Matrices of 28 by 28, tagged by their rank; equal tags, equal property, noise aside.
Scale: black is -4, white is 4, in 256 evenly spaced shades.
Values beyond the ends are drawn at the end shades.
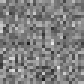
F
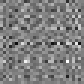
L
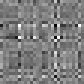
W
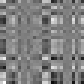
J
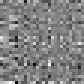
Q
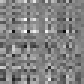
W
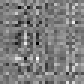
L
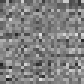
Q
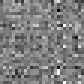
Q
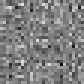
F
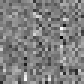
F
